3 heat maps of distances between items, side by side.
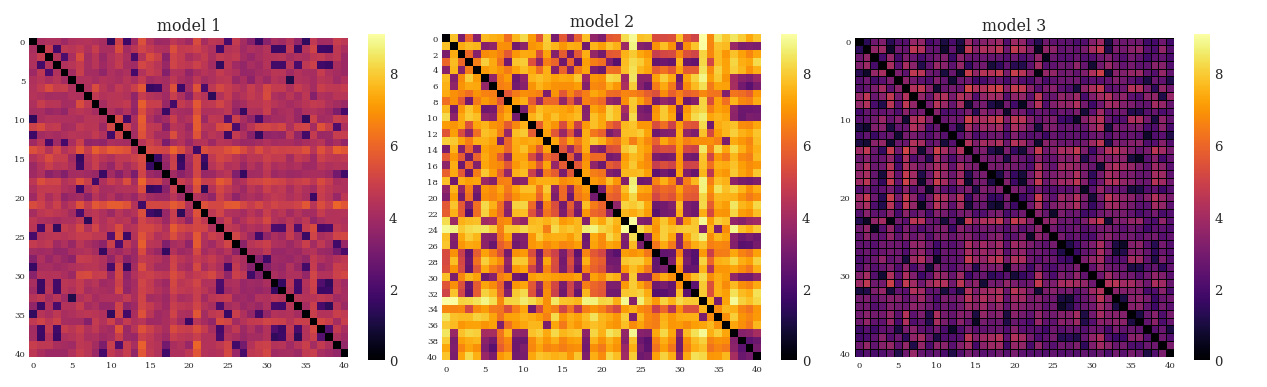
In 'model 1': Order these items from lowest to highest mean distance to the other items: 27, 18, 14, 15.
27, 15, 18, 14
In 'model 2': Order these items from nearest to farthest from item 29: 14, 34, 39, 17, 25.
17, 34, 14, 39, 25
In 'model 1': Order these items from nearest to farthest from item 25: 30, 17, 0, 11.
0, 30, 17, 11
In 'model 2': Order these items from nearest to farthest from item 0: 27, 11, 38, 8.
27, 8, 11, 38
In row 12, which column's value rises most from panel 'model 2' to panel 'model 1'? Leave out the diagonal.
21
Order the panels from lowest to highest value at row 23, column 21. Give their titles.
model 3, model 1, model 2
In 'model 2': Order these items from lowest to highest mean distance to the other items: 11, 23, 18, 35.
18, 23, 11, 35
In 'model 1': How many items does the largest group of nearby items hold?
8
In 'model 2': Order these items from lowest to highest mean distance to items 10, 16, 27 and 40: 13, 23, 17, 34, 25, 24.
25, 23, 17, 34, 13, 24
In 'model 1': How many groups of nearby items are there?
12
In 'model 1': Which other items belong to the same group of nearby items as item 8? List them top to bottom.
18
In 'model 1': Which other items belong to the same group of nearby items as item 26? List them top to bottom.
11, 39
